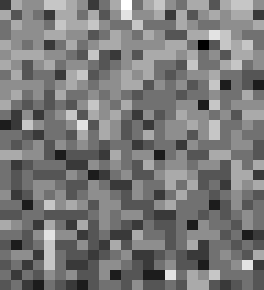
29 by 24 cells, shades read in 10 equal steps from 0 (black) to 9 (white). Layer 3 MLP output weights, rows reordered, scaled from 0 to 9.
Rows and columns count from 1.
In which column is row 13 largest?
8
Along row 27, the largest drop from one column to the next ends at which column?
24
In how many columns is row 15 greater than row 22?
11
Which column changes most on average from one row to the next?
20
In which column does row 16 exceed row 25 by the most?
2
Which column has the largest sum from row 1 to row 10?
12
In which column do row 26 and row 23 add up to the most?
5
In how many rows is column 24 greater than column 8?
7
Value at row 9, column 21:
1
